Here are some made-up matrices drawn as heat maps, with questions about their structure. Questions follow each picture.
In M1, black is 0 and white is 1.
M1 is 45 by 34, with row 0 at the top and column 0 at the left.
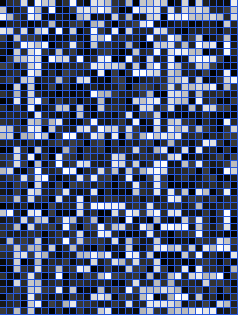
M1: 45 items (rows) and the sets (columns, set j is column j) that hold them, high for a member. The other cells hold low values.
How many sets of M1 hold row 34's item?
9
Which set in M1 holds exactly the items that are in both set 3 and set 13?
6
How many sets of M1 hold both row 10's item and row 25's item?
2
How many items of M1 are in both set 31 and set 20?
0
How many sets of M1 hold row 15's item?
11
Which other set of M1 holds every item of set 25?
24
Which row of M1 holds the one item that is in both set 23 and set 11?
23
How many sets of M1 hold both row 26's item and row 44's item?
0
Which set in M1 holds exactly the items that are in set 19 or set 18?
5
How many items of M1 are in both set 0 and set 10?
3
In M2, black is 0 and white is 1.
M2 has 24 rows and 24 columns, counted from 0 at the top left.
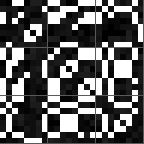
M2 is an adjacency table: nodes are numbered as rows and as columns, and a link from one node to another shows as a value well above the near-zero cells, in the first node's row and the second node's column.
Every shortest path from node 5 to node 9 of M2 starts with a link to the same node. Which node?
node 4
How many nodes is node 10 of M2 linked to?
9
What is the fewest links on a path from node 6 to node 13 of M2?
6
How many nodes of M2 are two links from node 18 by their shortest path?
2
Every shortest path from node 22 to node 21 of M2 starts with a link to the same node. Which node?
node 2
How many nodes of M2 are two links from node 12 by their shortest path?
4
